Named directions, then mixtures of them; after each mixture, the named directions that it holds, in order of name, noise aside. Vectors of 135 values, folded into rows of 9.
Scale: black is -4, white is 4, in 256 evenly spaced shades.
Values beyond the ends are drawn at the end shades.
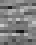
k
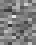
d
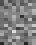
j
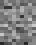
j, k.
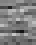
k.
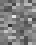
d, j.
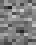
d, j, k.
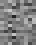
d, j, k.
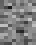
d, j, k.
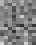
j.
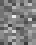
d, j.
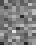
j.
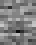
k.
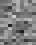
d, k.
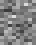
d.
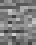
d, k.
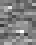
d, k.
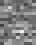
d, j, k.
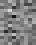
d, j, k.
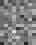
j.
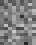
j.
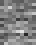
d, j, k.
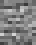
d, j, k.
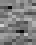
d, k.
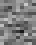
d, j, k.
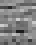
k.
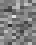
d.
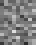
j.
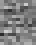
d, j, k.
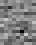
d, j, k.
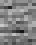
k.
